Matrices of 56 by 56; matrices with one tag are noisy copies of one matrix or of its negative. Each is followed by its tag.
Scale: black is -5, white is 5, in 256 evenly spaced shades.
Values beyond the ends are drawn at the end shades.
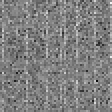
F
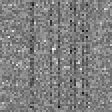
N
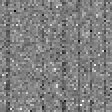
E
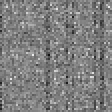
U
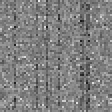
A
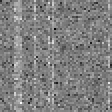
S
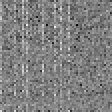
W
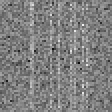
N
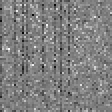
W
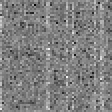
U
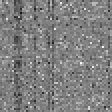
S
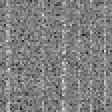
E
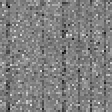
E
